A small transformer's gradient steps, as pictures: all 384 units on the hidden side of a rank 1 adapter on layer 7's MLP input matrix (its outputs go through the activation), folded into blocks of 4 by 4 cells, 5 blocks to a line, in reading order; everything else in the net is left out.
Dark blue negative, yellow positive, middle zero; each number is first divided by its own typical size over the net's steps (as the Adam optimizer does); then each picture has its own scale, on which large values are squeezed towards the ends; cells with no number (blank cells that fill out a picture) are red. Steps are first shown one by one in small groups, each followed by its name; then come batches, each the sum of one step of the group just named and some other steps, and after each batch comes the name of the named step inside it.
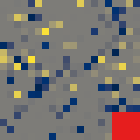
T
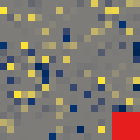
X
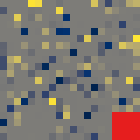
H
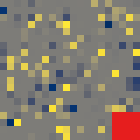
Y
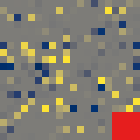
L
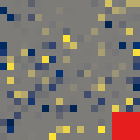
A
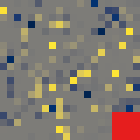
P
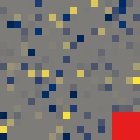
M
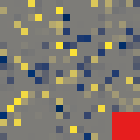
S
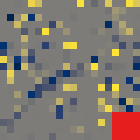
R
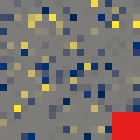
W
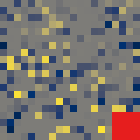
A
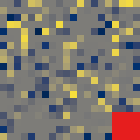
R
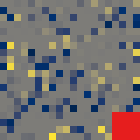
A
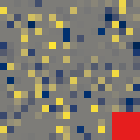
P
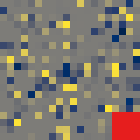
Y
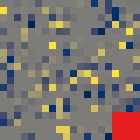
P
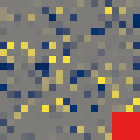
L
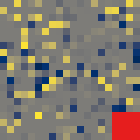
X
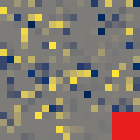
P
